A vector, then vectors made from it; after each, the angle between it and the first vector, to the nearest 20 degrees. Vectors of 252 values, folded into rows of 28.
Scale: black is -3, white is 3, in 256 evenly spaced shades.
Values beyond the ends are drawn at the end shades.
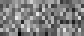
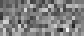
100 degrees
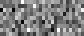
40 degrees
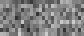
160 degrees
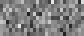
100 degrees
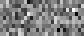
140 degrees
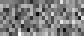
160 degrees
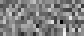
60 degrees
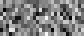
120 degrees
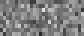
100 degrees
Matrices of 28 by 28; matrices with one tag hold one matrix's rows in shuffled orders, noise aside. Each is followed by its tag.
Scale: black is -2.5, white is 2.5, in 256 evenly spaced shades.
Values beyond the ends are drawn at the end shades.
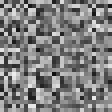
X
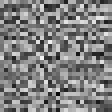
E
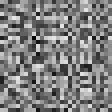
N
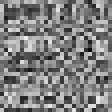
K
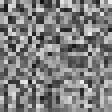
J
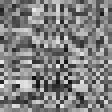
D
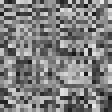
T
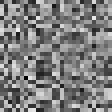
X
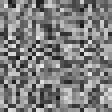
J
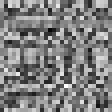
K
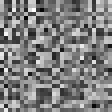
X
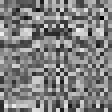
D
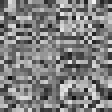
T
